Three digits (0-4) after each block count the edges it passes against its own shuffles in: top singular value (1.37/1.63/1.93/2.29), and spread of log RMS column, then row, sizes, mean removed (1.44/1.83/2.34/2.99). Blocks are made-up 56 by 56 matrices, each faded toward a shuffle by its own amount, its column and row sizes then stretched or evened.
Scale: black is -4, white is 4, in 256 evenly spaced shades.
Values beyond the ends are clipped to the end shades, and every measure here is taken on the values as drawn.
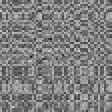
4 0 1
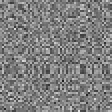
4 0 0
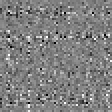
1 3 3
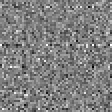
2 0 2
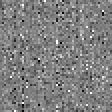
0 3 0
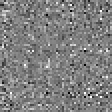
1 3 2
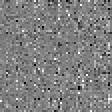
1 3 1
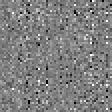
0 3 2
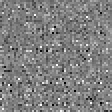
2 0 1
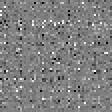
0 2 3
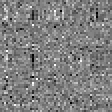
3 2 0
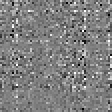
0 3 3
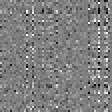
4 4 1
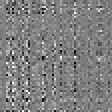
4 4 2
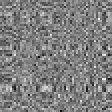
4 2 2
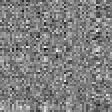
3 3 0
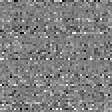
2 0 4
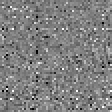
2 1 2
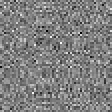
4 1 1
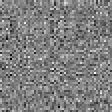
3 2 0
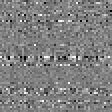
3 0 4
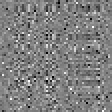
4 3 0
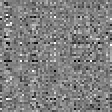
3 3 2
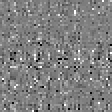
3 2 2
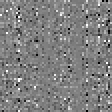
2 4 0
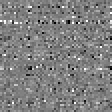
2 1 3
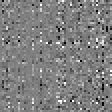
0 4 2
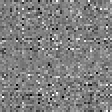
3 2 2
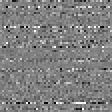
2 0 4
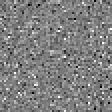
0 1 0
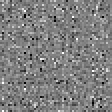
0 2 2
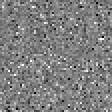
0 0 0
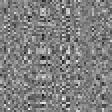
4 4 0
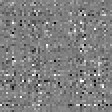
1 3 3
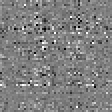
2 2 3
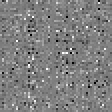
1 3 2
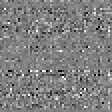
1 1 4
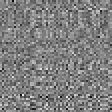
4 1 3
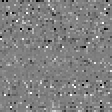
0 0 3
